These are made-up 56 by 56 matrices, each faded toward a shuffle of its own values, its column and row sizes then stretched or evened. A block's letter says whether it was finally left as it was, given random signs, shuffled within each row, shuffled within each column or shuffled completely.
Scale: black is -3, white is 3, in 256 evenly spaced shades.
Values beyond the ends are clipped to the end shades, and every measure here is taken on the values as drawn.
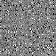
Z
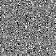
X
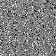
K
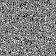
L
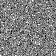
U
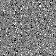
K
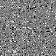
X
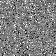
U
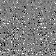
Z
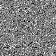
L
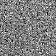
K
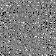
X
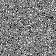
U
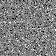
U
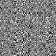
Z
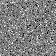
U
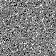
U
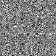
X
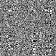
Z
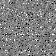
L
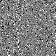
K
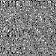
Z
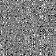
Z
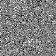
X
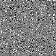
Z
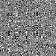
Z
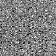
Z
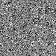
U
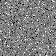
U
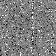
K
